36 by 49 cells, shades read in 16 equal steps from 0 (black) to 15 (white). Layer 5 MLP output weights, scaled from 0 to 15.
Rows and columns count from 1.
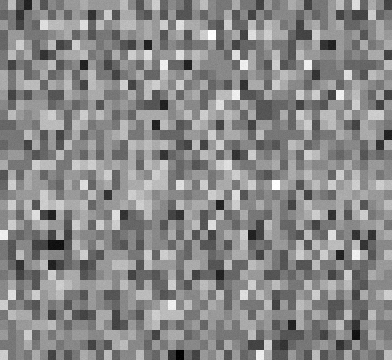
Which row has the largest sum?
19
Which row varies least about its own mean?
18
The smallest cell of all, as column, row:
23, 36
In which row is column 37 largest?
15
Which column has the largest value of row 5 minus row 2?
3
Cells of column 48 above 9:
9
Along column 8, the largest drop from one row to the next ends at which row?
25
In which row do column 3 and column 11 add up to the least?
27
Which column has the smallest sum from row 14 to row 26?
33
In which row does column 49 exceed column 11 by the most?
7
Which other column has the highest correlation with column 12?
28
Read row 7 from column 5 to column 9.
9 9 11 5 7
